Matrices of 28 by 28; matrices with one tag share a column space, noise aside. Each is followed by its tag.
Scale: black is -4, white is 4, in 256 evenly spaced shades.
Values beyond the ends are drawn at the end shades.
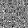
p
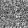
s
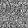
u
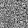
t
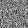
s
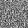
s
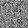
u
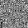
u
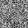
u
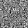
s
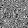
s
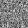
u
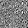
t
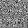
u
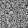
t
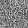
p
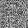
t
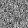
u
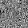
p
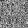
u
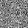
t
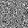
t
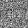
s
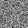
t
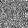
s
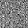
t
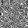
p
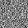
p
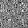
u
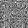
t
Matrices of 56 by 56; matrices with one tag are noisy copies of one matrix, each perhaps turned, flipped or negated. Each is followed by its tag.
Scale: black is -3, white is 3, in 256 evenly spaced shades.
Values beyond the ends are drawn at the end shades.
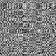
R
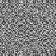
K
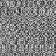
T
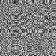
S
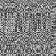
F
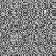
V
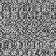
T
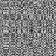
R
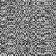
T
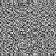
K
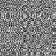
S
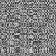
R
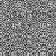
V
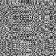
F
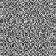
K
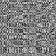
R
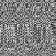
F
